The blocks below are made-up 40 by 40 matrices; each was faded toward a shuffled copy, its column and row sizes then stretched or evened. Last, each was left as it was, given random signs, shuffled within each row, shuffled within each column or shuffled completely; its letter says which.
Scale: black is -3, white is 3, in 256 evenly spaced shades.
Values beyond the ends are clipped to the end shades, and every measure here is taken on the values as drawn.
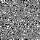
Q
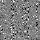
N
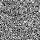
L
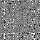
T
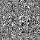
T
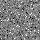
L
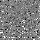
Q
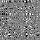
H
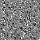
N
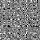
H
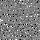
Q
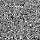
Q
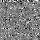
Q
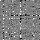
T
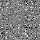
T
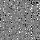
N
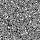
L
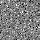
L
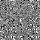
T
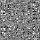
T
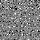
Q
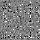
T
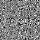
T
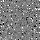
N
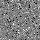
L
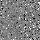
N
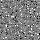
L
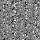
N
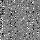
N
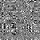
H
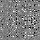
H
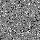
L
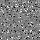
Q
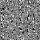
N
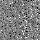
N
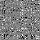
T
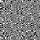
H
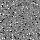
L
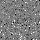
L
